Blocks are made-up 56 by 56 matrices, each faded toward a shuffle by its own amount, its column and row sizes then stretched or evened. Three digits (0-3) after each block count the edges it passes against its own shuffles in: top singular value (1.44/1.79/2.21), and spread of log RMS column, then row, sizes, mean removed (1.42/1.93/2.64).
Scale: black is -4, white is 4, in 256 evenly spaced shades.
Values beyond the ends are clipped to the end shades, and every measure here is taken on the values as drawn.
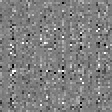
1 3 1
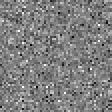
1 1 0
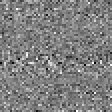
1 0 2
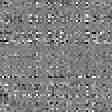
2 2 3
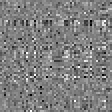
3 2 2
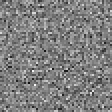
1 0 0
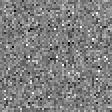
0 1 0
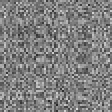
3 1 0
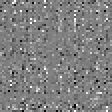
1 2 2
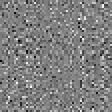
3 2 0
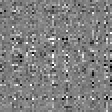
1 3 2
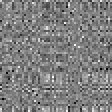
3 1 1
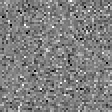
1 0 0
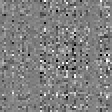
1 3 2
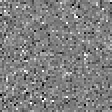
0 1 0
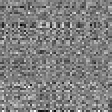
3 1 3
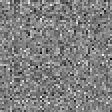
2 0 0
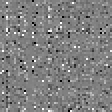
1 2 1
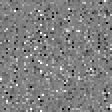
0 1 0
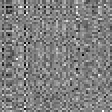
3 2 1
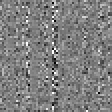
2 3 0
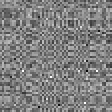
3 0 0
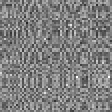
3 1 1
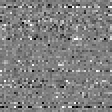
2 0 3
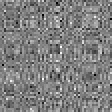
3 2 0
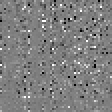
0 3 2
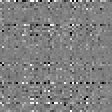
3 2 3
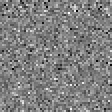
0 0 1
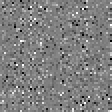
1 1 0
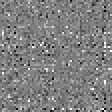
0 2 2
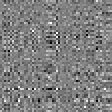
3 2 2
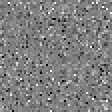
1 1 0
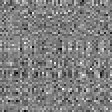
3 0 2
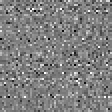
2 0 2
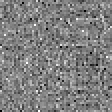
2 0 0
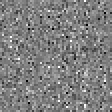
0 2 0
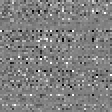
1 2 3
